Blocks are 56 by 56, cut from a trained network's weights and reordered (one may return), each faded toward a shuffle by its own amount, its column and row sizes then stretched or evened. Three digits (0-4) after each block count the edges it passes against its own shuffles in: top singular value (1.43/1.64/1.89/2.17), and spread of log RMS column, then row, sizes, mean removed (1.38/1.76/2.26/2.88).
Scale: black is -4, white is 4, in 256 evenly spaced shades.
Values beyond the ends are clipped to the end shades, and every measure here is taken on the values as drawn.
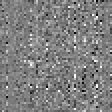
1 4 0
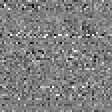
1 0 4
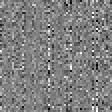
3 4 0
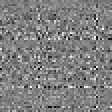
3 2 4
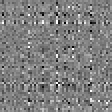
4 3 3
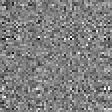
3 2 3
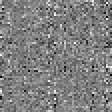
1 3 1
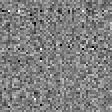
3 1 1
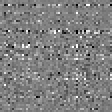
3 2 4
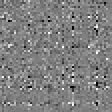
1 3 3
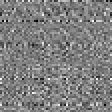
4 1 4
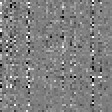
1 4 2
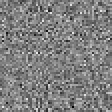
3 1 2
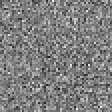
2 0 1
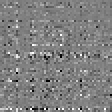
1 2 4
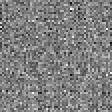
2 0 2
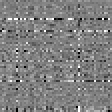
4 1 4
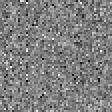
0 2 0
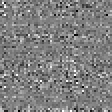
2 2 4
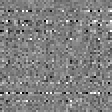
3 2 3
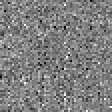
1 1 0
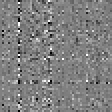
2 4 2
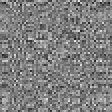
4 1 3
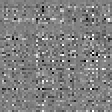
2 3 4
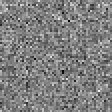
2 0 1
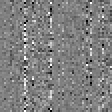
1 4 0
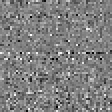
1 2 3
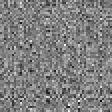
4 2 1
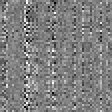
4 4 0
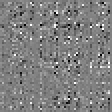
0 4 3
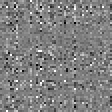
1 4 3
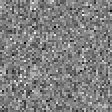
1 1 0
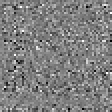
1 2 3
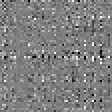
3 4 3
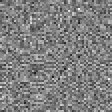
4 0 0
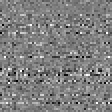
2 0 4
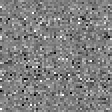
0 1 3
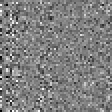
3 3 0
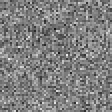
2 0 0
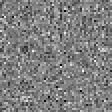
1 2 0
